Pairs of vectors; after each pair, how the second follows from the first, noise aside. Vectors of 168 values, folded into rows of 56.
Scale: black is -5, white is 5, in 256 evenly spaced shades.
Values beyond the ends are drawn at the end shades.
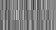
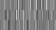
partly zeroed.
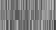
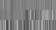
partly zeroed.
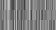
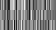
negated, scaled up.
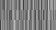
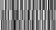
negated, scaled up.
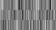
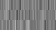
wrapped around, shrunk.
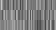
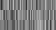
negated.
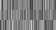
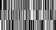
negated, scaled up.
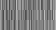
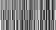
reversed, scaled up.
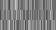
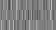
partly zeroed.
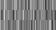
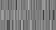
wrapped around, negated, partly zeroed.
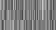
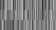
negated.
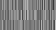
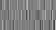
partly zeroed.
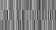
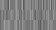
wrapped around, shrunk.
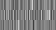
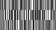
scaled up.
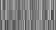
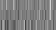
partly zeroed.
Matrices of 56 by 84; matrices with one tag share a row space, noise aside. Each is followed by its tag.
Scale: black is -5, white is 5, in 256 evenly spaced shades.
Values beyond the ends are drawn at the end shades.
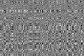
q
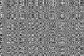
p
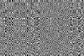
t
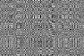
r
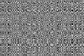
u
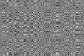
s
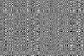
t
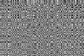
u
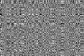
p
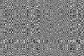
t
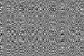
p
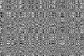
p
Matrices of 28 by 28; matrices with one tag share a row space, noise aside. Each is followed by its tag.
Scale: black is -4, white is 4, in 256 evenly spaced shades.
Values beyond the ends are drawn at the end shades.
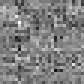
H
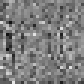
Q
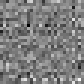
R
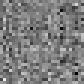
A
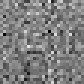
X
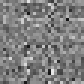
X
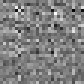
H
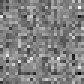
R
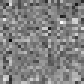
A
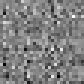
X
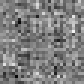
H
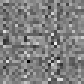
X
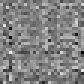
A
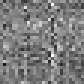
X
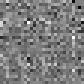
R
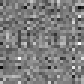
R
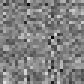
X
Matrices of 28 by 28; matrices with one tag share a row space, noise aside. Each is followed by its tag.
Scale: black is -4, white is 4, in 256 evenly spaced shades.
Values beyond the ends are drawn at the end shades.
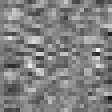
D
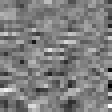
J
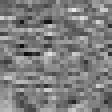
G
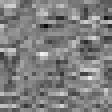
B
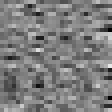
D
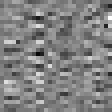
D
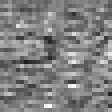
G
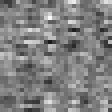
G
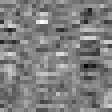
B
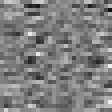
D
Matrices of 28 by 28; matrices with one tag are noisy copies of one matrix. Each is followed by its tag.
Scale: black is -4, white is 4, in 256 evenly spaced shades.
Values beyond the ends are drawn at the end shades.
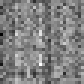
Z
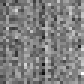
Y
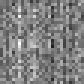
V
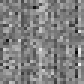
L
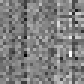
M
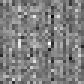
V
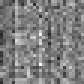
Z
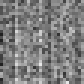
Z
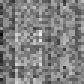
Z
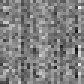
L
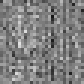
V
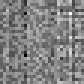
M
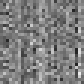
L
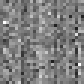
L
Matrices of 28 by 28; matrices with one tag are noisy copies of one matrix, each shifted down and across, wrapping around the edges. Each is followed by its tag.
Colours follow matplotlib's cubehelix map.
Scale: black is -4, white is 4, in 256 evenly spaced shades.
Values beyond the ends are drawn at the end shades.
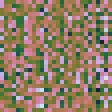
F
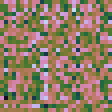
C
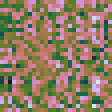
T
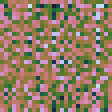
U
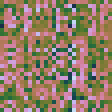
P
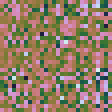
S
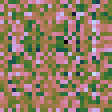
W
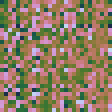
W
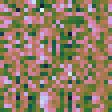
T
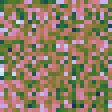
C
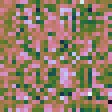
T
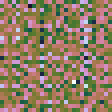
U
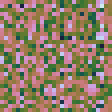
C
